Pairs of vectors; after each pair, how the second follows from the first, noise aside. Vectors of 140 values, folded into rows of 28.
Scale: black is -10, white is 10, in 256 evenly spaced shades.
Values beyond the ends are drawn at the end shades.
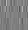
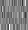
wrapped around, scaled up.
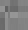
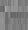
negated.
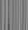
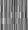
wrapped around, negated, scaled up.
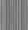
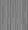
reversed, negated, shrunk.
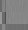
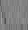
partly zeroed.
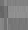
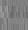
negated, partly zeroed.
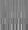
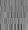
negated.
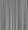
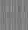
wrapped around, shrunk.
